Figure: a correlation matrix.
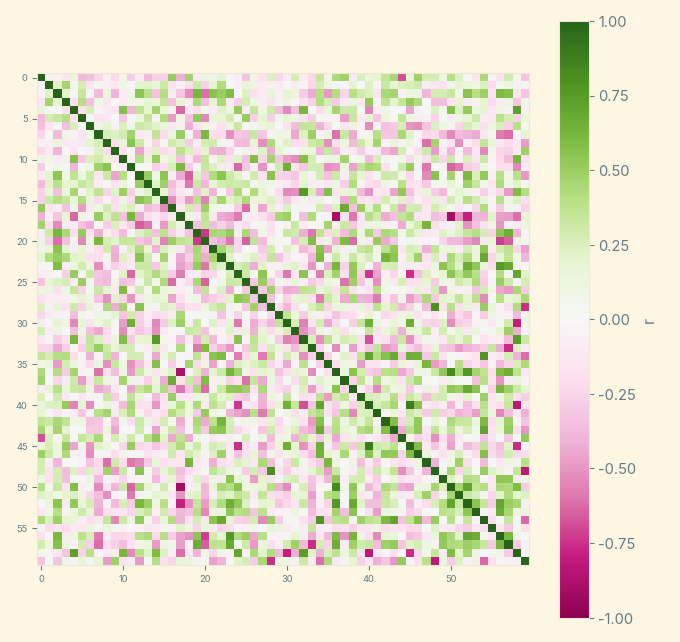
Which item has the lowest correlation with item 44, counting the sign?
0
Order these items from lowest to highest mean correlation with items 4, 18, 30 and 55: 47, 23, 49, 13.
13, 23, 49, 47
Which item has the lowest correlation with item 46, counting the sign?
6
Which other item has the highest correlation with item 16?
37
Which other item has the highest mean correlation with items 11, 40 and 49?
30
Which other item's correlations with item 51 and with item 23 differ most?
35
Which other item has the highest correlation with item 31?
57
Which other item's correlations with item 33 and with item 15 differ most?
20
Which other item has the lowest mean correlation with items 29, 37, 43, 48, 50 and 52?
17
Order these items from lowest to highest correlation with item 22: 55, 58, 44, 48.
55, 44, 58, 48
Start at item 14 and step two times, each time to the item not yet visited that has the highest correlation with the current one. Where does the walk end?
58
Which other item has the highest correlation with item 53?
56
